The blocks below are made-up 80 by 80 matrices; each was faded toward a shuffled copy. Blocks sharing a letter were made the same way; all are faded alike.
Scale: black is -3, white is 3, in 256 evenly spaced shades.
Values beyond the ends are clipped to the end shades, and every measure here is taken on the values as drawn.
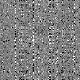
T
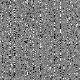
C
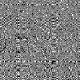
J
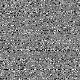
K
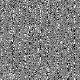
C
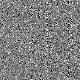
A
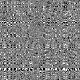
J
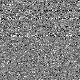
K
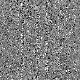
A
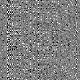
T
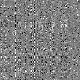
T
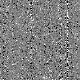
C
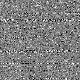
K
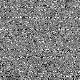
K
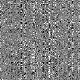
T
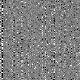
T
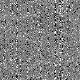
C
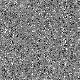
A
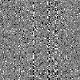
T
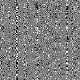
T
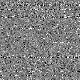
K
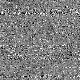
K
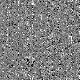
A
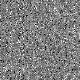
A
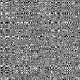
J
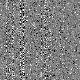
C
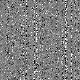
C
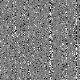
C
